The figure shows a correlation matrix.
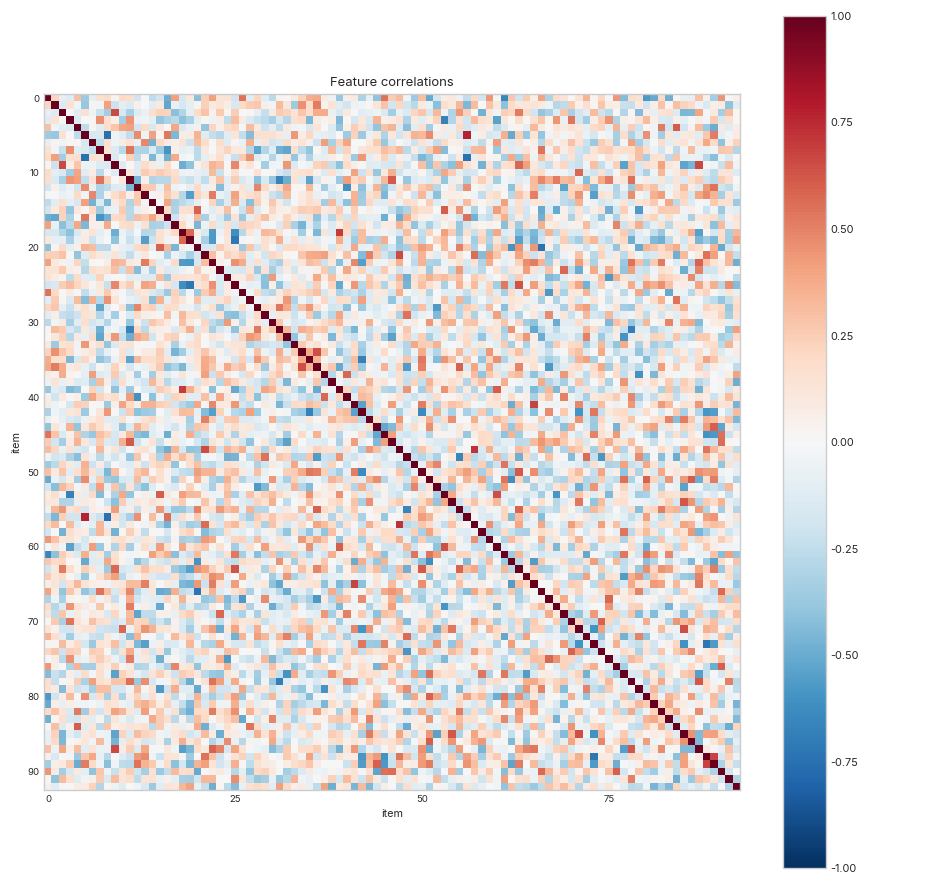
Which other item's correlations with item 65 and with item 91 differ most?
84
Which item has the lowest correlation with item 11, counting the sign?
31
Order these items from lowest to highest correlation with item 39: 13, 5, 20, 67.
13, 5, 20, 67
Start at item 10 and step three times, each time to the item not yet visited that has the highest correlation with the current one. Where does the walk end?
54
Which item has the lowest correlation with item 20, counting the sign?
66
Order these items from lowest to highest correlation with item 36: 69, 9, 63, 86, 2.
69, 86, 9, 2, 63
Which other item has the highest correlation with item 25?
63
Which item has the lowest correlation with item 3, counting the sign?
53
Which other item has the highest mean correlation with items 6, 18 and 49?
39
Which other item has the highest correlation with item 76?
90
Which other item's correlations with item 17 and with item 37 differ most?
79
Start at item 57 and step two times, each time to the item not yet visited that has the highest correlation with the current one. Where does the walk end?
21
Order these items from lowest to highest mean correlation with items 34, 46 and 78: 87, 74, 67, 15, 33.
15, 67, 33, 74, 87
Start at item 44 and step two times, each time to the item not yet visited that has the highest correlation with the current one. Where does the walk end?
88
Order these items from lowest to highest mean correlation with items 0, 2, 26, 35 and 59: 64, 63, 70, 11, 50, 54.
11, 70, 54, 63, 64, 50
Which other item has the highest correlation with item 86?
51
